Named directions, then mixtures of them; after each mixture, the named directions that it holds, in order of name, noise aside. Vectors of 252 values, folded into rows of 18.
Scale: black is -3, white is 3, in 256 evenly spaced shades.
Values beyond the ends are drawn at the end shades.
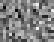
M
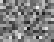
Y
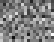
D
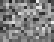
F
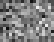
D, F, M.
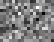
F, Y.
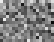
D, F, Y.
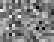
F, M, Y.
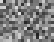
Y.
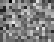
F, M.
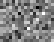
F, Y.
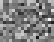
F, M, Y.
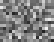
Y.
